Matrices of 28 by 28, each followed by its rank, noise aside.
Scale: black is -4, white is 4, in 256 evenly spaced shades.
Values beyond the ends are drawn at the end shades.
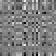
two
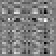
two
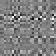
two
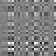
one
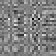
three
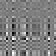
one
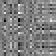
two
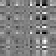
one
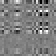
one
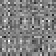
four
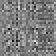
four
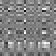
two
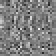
four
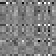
two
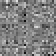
four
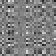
two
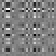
one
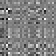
two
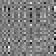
two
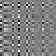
one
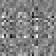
three
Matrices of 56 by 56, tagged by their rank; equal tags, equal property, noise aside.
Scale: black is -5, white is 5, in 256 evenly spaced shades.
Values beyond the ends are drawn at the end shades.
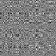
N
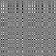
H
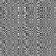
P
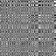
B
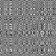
P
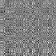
P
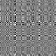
B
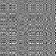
P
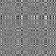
H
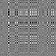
H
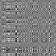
B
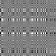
H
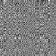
N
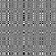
H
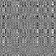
B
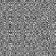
N
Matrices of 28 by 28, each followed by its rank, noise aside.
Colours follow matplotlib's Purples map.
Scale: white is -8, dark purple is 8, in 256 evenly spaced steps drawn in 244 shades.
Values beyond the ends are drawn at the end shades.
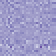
four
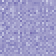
six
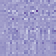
three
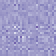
three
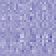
four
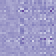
three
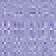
three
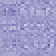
four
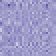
three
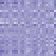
two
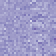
six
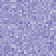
eight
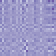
two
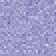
eight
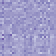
four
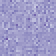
eight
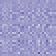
three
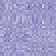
four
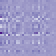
two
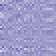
three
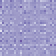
three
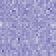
six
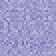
six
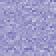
eight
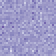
eight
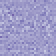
eight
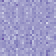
three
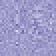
six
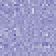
six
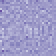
four
